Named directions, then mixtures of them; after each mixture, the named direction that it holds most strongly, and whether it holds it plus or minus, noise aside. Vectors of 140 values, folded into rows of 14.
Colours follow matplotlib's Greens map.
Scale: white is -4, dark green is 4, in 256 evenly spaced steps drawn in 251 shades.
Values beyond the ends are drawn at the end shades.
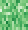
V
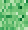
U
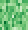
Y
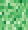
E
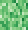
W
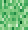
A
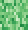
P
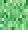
A, plus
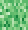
P, minus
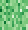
Y, plus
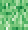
V, minus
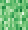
Y, minus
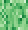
U, plus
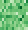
U, plus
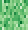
A, plus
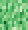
Y, plus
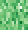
V, plus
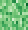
W, plus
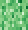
Y, minus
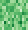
Y, plus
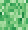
E, minus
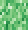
E, minus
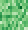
U, plus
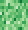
E, plus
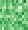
U, minus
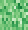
V, minus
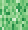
V, minus
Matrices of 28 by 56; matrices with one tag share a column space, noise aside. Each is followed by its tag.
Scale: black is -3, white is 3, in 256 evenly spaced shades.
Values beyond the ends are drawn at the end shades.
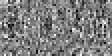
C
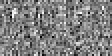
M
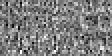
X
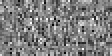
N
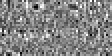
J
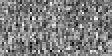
X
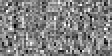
X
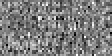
X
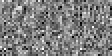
M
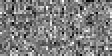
M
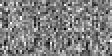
X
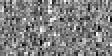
N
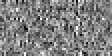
N
